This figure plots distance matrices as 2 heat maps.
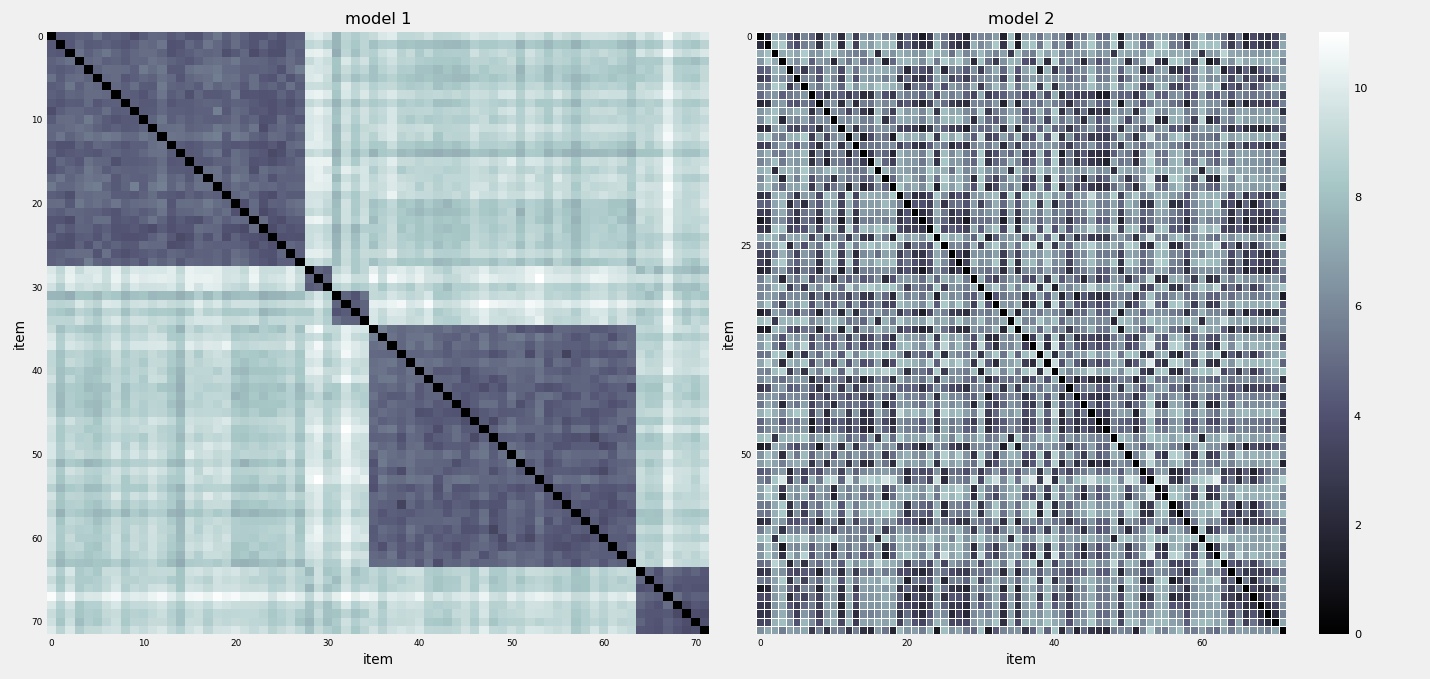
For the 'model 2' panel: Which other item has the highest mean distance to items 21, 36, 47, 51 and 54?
53
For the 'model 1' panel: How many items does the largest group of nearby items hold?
29
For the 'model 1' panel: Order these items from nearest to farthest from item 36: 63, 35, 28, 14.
63, 35, 14, 28
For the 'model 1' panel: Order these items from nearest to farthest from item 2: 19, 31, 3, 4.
19, 4, 3, 31
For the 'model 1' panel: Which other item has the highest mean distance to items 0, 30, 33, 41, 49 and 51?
67
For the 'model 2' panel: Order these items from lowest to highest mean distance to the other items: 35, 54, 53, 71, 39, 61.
35, 71, 61, 39, 54, 53
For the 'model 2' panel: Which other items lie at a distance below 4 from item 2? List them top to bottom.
16, 34, 48, 60
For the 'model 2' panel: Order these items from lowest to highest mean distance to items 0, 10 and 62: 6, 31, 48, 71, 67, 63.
31, 71, 67, 63, 6, 48
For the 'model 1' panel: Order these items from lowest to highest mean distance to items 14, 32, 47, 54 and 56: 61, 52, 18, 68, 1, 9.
61, 52, 1, 9, 18, 68
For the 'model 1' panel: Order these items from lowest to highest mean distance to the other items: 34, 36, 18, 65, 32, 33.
36, 18, 65, 33, 34, 32
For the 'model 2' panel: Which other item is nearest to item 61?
3
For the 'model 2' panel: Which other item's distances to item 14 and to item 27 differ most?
12
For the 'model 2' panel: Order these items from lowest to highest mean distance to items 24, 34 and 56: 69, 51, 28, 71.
71, 51, 28, 69
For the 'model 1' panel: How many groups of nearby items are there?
5
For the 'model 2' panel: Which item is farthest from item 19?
45
